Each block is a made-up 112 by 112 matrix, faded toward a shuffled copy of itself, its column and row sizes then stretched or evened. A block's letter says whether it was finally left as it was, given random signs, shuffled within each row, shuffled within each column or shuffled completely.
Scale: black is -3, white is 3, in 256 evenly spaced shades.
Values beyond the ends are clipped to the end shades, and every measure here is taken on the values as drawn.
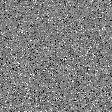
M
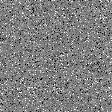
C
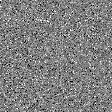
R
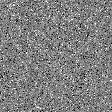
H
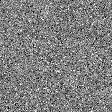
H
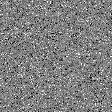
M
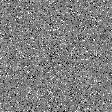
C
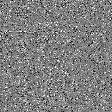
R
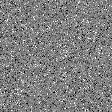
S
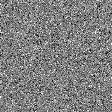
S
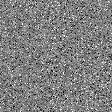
S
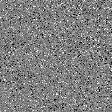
R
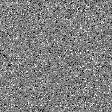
C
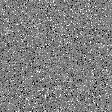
S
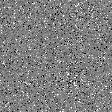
C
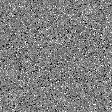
S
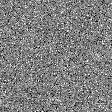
H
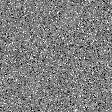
H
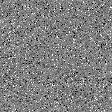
C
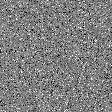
H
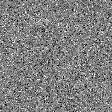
M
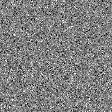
C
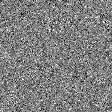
M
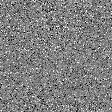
M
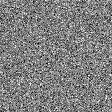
H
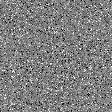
C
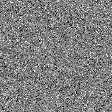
C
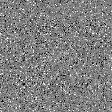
R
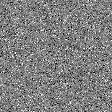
M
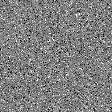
S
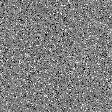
C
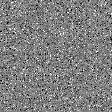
R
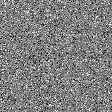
C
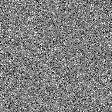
S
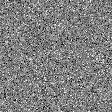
H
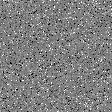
H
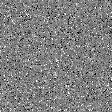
R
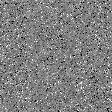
S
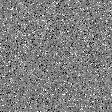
M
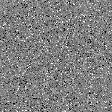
R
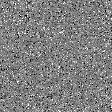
C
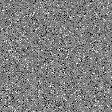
R
